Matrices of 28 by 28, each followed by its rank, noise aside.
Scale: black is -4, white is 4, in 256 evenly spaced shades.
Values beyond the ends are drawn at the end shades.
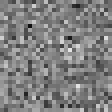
eight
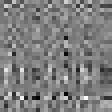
three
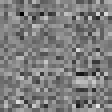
four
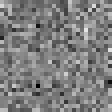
eight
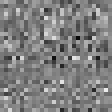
four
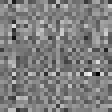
four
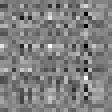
three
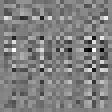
two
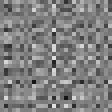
two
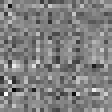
four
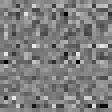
four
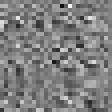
four
